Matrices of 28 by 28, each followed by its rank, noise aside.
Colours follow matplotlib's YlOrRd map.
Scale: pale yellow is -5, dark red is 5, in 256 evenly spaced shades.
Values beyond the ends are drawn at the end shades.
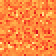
six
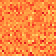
six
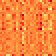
three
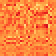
four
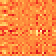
three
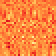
four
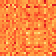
three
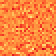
six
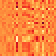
two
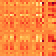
two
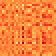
three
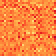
six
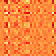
two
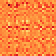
three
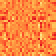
three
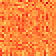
six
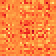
four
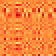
two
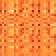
two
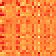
two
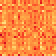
three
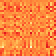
three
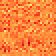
six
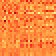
four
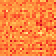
six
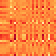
two
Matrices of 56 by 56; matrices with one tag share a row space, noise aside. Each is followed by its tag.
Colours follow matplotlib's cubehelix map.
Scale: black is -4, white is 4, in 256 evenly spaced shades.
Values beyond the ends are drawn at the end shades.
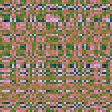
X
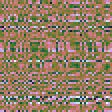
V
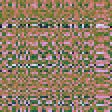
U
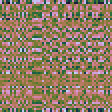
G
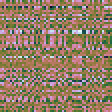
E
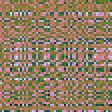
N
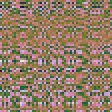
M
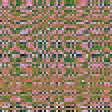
M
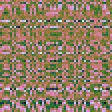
X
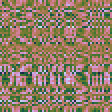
M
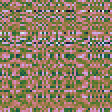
M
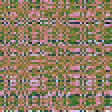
V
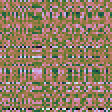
G
